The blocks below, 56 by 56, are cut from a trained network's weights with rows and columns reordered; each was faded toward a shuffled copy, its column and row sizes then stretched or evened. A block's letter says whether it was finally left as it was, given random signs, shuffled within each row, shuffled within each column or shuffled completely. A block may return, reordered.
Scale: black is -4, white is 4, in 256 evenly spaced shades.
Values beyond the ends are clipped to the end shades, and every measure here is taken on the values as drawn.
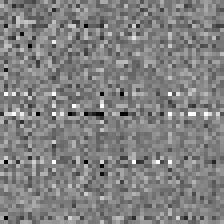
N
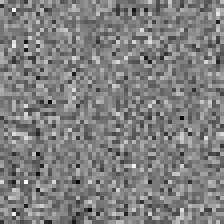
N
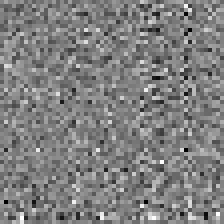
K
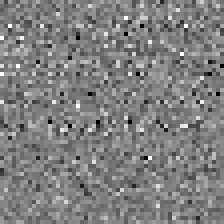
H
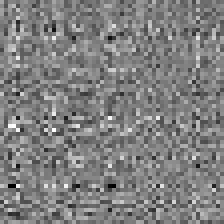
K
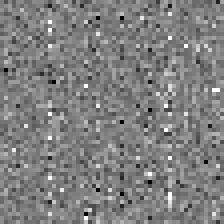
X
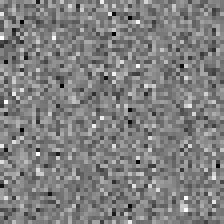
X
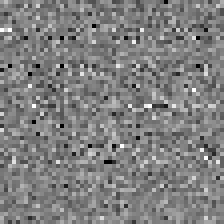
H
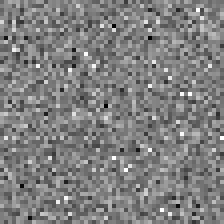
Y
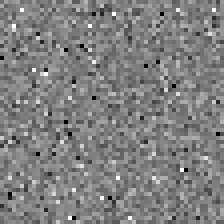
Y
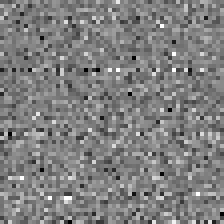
H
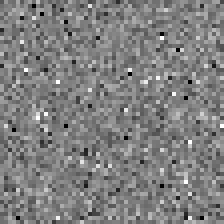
Y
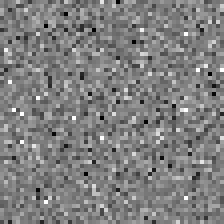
Y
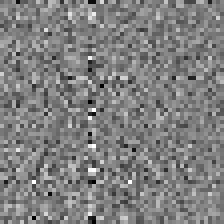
K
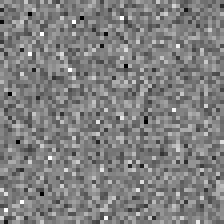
Y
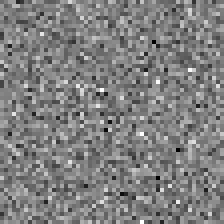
Y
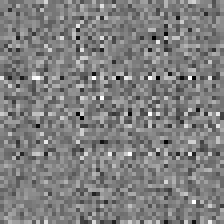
N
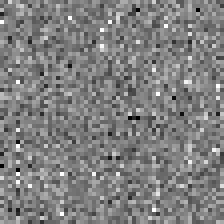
X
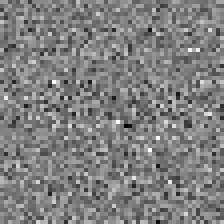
H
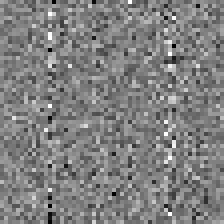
X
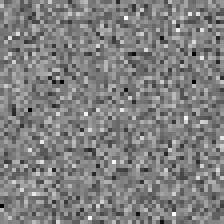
Y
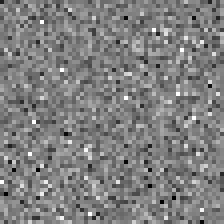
Y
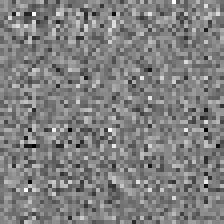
N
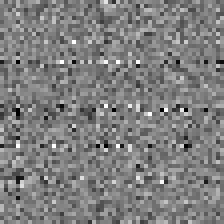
N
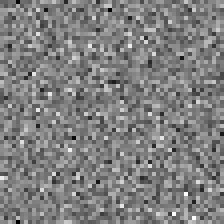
Y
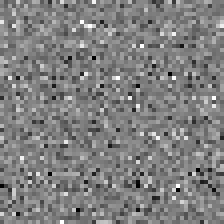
H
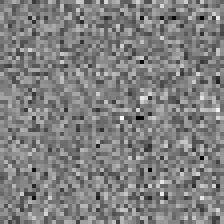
N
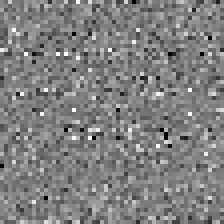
H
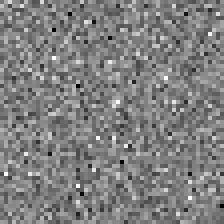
Y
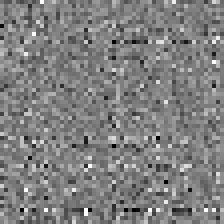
K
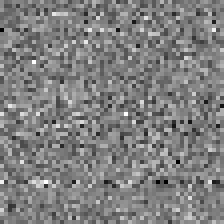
H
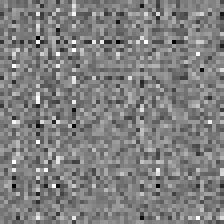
K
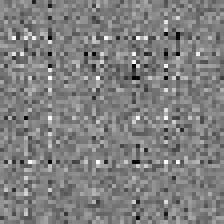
N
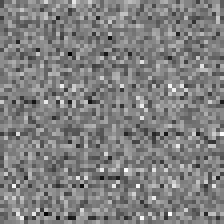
H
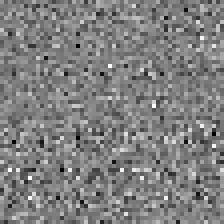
H
